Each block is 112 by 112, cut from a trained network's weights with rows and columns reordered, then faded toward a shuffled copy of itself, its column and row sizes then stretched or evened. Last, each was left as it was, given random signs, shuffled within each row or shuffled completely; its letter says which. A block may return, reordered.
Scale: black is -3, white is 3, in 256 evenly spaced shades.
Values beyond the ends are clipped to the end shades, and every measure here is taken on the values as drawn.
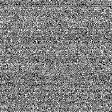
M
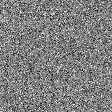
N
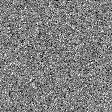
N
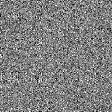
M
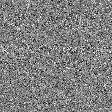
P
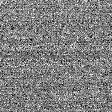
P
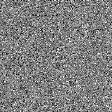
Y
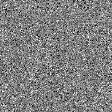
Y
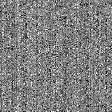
M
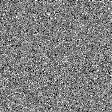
P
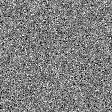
N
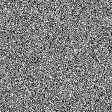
N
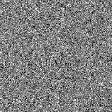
M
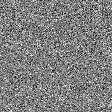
P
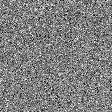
N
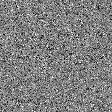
P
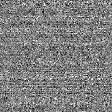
M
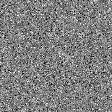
P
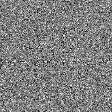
Y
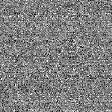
M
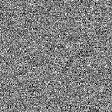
M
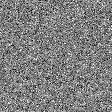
N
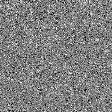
Y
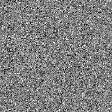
Y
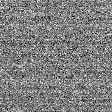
P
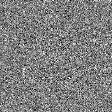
Y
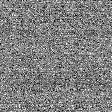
P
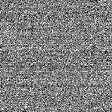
M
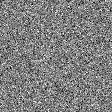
N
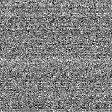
M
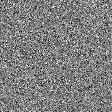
P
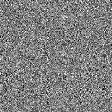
M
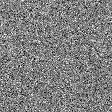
N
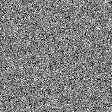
P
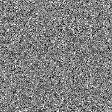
Y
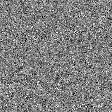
P
